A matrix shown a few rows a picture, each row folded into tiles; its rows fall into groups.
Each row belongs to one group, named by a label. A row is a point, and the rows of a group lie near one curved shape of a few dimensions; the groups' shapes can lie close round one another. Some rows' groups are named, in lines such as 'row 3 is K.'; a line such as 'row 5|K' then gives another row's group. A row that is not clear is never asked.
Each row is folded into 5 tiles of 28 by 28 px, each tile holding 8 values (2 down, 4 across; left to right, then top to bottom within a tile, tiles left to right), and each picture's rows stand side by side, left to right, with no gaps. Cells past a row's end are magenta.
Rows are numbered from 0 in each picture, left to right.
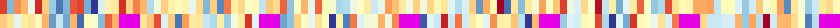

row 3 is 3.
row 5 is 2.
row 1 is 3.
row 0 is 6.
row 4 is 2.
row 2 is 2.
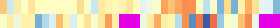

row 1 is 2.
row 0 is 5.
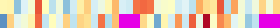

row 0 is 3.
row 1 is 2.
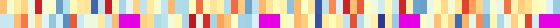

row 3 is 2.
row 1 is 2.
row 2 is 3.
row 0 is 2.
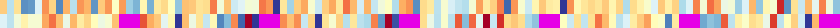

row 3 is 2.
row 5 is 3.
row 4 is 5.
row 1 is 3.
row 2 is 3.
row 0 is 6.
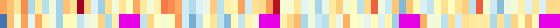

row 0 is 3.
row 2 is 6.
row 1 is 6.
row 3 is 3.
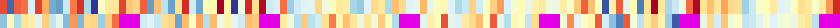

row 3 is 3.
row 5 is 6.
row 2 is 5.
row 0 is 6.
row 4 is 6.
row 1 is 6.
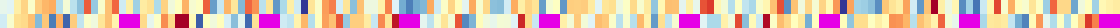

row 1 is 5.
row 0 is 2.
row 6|6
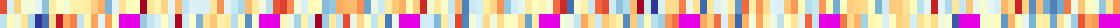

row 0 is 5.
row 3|2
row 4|6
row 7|3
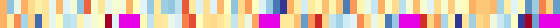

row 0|3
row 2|5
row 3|3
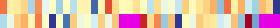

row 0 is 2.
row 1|3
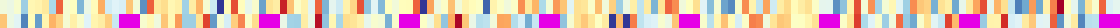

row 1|6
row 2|2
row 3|5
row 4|2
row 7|3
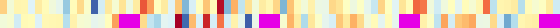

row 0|6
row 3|5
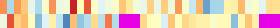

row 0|3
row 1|3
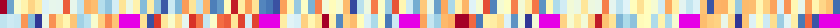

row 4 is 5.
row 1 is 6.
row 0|5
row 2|5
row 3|5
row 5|3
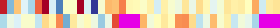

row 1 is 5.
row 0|6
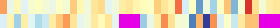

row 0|5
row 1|2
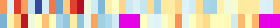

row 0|3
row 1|3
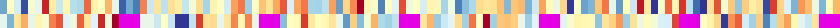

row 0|6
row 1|5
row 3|2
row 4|6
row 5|5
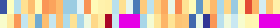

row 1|2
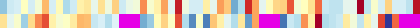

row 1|2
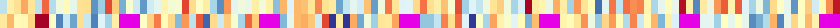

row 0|5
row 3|2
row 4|3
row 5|6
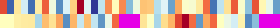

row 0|6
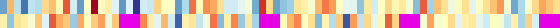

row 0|6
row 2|2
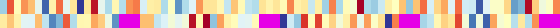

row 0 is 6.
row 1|2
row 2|3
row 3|2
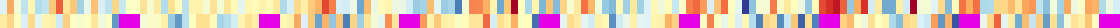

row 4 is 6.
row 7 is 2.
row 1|5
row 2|2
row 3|6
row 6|6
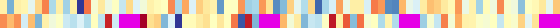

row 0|3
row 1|3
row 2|2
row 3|3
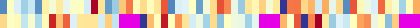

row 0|2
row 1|3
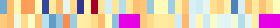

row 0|6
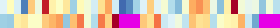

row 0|6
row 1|6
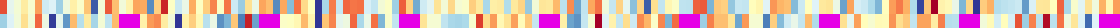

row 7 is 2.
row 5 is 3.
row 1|3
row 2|3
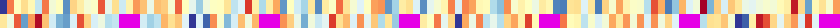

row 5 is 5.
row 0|5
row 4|2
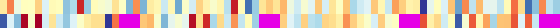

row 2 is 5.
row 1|2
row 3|2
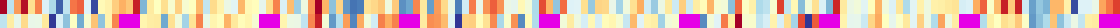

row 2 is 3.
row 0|6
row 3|3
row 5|3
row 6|3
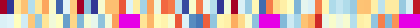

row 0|6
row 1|6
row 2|3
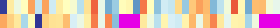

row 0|2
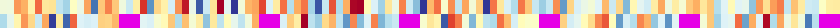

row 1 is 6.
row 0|2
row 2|3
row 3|5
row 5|2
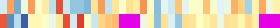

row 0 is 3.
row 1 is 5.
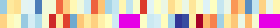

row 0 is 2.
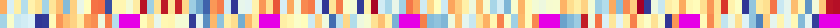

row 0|5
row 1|6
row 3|3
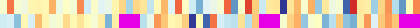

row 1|2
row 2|5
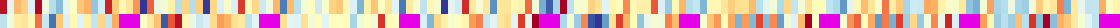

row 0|2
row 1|5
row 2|6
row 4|5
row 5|2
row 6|2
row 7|2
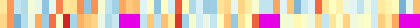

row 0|2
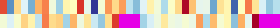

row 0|6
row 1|6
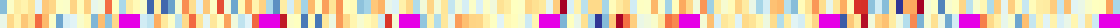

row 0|5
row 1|6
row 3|3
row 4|5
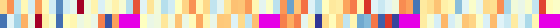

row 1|6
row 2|3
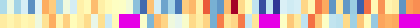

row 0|6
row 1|6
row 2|3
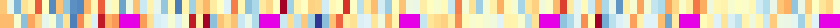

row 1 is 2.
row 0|3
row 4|2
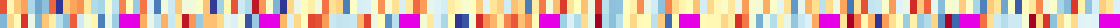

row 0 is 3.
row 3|5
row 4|2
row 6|3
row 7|2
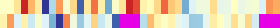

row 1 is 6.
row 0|6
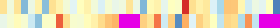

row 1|2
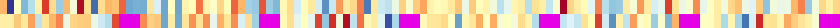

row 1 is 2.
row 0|6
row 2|2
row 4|2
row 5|5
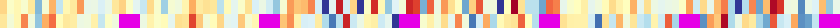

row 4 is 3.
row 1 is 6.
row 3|6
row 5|3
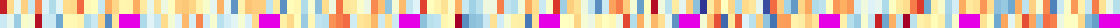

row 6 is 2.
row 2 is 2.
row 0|2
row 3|2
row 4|6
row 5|5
